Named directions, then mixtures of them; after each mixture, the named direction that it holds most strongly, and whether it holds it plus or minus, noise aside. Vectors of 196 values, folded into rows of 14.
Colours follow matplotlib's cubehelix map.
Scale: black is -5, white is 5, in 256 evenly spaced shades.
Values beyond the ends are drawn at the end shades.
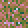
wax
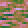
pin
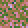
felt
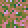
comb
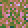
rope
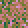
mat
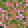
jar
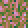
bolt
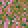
mat, minus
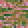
pin, plus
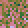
rope, minus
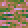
pin, plus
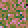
jar, minus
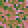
jar, plus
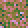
jar, minus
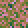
felt, minus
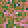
comb, plus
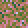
felt, plus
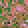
mat, plus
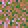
mat, minus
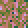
bolt, plus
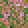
rope, plus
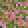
comb, plus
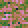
pin, minus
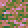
pin, plus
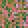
mat, plus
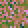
felt, minus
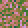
bolt, plus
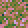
comb, plus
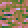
pin, plus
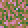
jar, minus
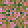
rope, minus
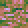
pin, minus
